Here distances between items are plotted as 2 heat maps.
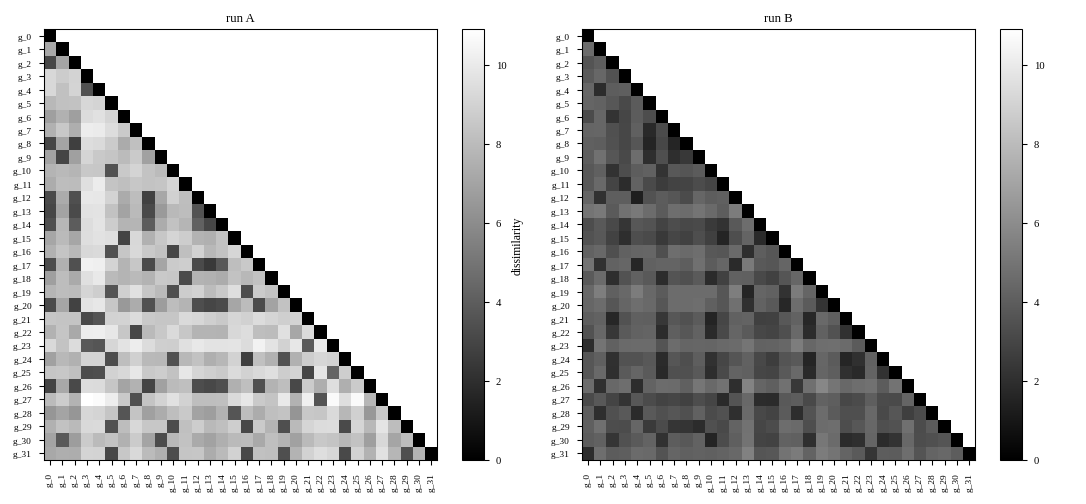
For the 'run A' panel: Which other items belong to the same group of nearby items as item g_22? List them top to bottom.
g_7, g_27
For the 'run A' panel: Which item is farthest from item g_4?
g_27
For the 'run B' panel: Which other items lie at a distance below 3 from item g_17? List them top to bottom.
g_1, g_4, g_12, g_26, g_28
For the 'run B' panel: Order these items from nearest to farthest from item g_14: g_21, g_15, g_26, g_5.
g_15, g_21, g_5, g_26
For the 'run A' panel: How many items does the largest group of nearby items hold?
9
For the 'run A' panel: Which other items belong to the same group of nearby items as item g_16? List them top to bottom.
g_5, g_10, g_19, g_24, g_29, g_31
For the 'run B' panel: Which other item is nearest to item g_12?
g_4
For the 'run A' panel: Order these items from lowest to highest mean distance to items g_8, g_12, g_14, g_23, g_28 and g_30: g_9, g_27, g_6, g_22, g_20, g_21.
g_20, g_9, g_6, g_21, g_22, g_27
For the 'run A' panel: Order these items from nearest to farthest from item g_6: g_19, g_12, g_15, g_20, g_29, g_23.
g_15, g_20, g_12, g_29, g_19, g_23
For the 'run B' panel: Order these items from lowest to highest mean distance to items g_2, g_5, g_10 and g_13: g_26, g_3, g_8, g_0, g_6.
g_6, g_8, g_3, g_0, g_26
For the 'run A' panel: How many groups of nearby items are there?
7
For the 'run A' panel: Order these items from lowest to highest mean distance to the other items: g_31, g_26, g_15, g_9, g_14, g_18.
g_26, g_14, g_31, g_9, g_18, g_15
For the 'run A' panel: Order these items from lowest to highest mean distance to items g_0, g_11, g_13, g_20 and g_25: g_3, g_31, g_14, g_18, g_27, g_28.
g_14, g_18, g_28, g_31, g_3, g_27
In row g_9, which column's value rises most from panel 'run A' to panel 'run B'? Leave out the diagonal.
g_1
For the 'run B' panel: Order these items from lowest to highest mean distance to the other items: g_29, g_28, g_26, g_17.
g_28, g_29, g_17, g_26
